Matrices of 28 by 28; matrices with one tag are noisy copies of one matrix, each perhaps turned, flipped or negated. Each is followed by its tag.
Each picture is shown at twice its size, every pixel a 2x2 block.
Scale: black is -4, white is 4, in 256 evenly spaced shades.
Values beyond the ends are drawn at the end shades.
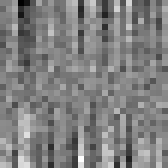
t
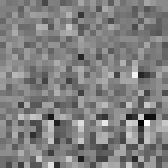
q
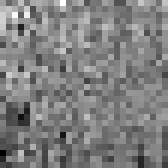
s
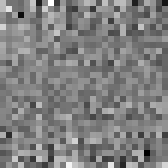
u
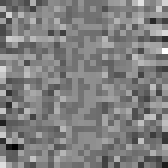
u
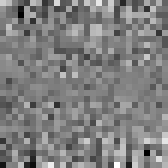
u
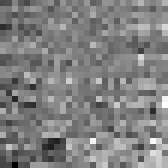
s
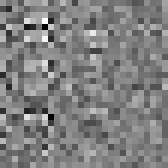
q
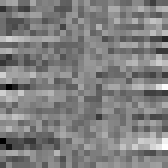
t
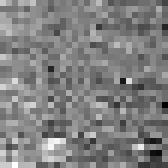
s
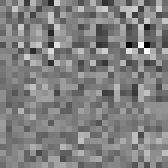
q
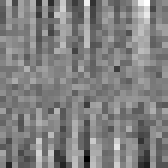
t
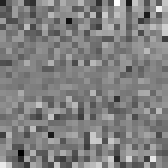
u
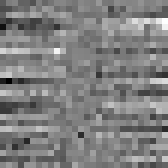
t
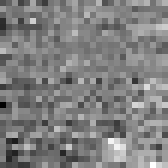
s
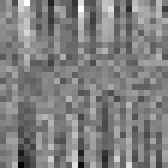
t
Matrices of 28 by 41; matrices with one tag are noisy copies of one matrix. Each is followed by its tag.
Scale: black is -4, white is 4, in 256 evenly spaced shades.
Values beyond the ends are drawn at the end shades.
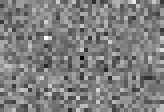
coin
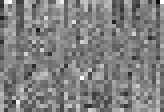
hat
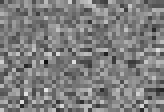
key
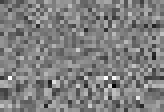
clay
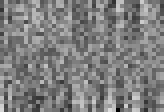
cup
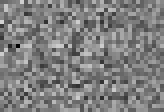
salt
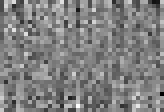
hat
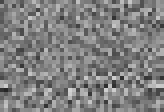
clay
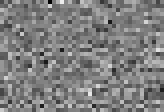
key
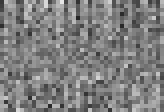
hat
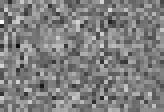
salt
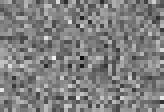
coin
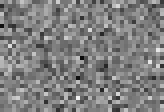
coin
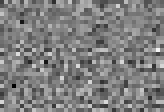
key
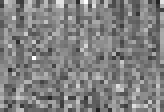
hat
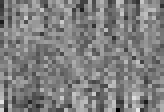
cup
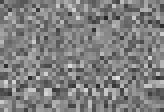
clay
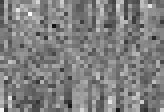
cup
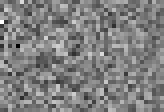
salt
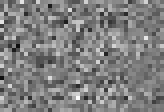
salt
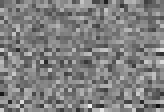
key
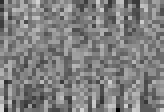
cup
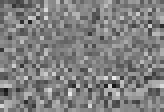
clay
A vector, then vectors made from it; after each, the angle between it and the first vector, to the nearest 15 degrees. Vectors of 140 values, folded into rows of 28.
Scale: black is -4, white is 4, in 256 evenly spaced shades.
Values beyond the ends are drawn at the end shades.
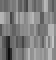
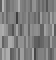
105 degrees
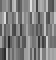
75 degrees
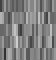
90 degrees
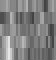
165 degrees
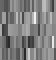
60 degrees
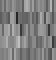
120 degrees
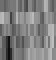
15 degrees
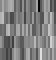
60 degrees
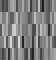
90 degrees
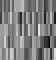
105 degrees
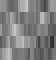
135 degrees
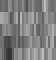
30 degrees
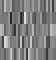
90 degrees
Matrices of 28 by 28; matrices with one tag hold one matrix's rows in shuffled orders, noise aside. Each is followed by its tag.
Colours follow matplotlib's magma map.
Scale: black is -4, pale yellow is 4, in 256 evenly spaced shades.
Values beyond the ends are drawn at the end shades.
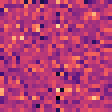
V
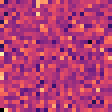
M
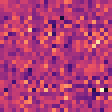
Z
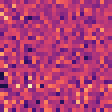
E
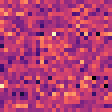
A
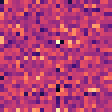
V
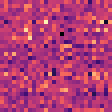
Z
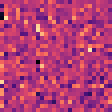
M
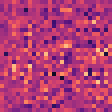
Z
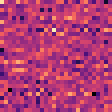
A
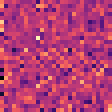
M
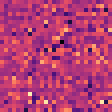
Z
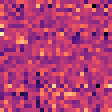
A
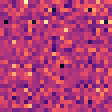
Z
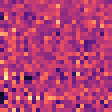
E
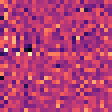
E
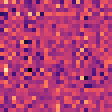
E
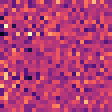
E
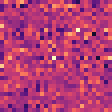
A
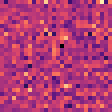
Z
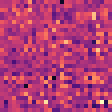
Z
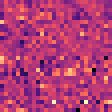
A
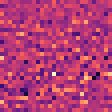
A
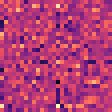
V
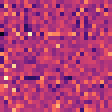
E
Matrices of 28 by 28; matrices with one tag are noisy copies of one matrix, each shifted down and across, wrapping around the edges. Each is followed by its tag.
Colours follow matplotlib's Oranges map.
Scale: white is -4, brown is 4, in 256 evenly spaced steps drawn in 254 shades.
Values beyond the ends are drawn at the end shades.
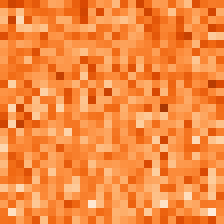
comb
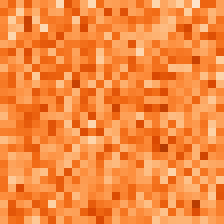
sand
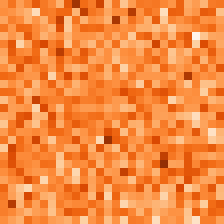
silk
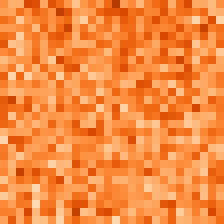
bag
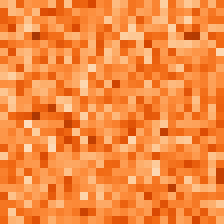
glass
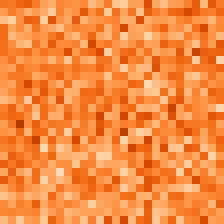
silk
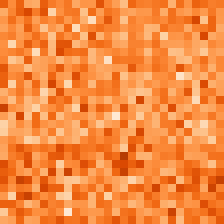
comb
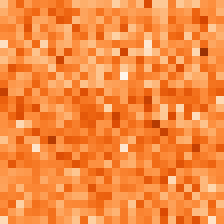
comb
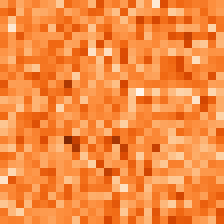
sand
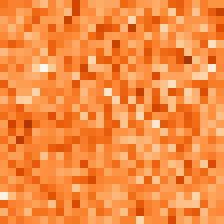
bag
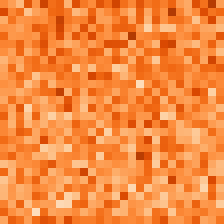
comb
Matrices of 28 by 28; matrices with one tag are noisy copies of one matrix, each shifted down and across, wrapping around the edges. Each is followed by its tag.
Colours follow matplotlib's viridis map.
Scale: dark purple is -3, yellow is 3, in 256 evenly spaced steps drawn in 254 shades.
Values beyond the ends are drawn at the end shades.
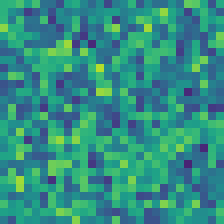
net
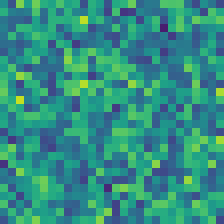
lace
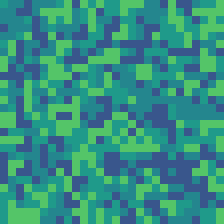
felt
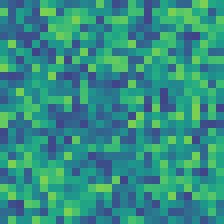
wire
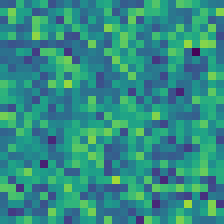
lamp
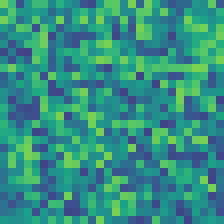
lamp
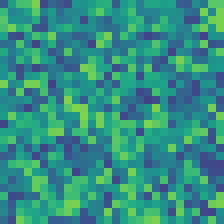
felt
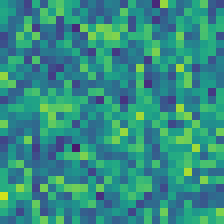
net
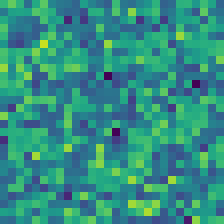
felt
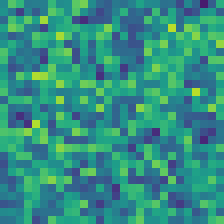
lamp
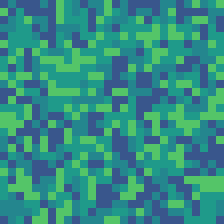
net
